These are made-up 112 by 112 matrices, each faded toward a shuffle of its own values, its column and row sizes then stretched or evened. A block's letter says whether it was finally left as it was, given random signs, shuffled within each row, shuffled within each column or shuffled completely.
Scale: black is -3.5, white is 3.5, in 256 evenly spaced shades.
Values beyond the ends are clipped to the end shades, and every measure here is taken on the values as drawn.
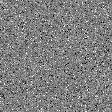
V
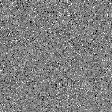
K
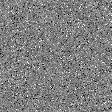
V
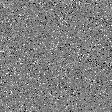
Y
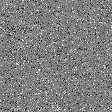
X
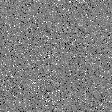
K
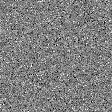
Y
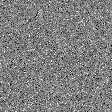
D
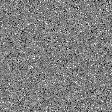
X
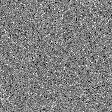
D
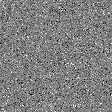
D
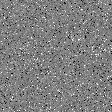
D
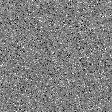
D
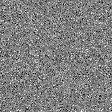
K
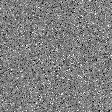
D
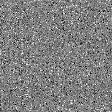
K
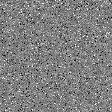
X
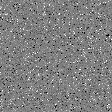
Y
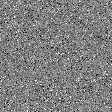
Y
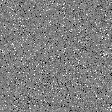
V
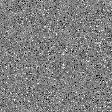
K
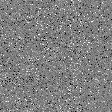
K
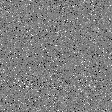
Y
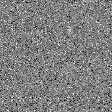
K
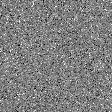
D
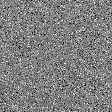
V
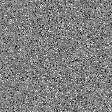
X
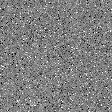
V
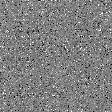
K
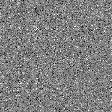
K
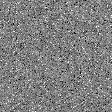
V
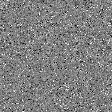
X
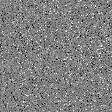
X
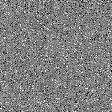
K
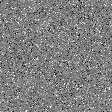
D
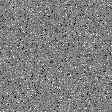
D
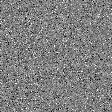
V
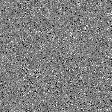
K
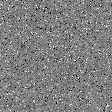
D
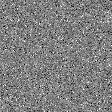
V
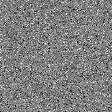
K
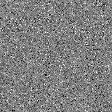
X
